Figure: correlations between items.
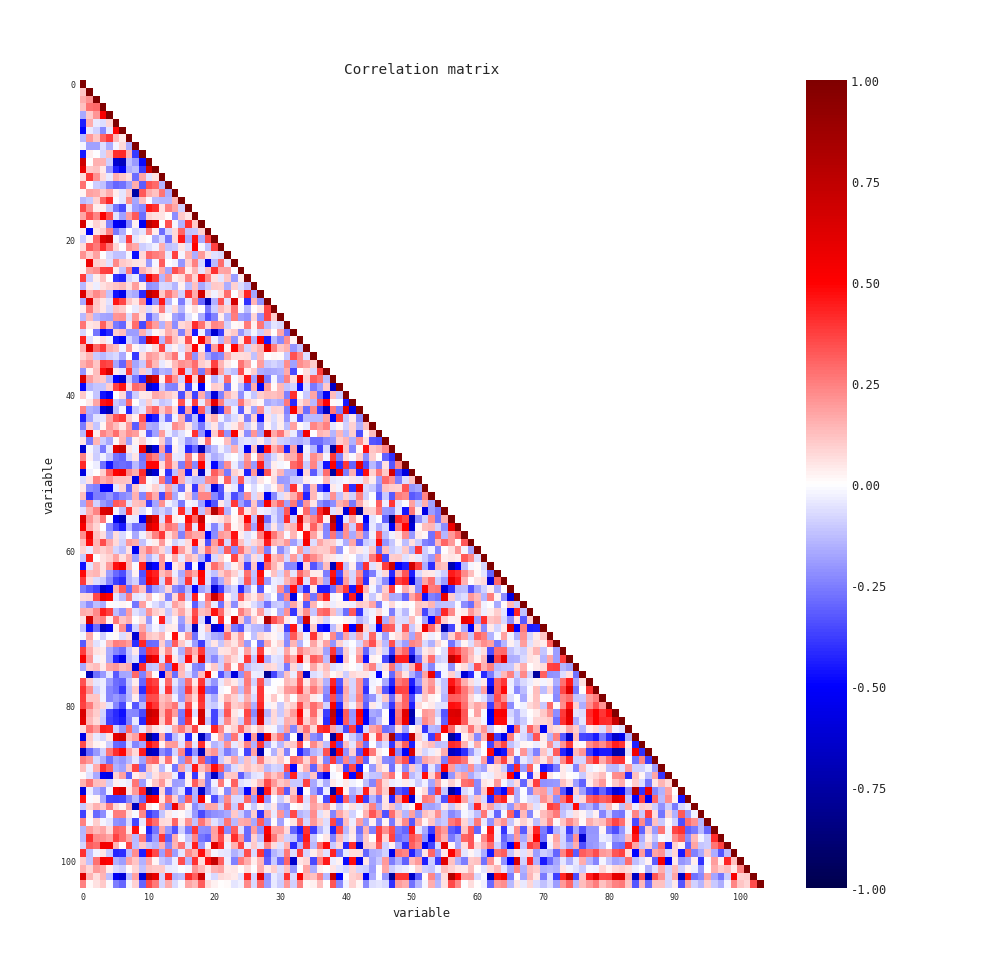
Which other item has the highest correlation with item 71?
14
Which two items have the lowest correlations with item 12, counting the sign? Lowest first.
76, 53
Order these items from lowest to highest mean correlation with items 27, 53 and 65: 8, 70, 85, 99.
8, 85, 99, 70
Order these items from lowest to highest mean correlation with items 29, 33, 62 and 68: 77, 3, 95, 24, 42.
42, 77, 95, 24, 3
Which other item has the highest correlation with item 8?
96
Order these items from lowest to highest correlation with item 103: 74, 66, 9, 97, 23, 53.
9, 97, 23, 66, 53, 74
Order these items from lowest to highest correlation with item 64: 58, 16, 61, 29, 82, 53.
29, 61, 58, 53, 16, 82
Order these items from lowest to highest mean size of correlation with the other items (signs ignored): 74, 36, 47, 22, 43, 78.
22, 36, 43, 78, 74, 47
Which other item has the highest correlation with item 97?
28
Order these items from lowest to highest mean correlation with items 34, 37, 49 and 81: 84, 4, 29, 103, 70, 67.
84, 70, 67, 4, 29, 103
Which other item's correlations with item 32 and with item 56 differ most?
47
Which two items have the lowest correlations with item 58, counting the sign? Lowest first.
76, 19
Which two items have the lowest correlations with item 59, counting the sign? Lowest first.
70, 76
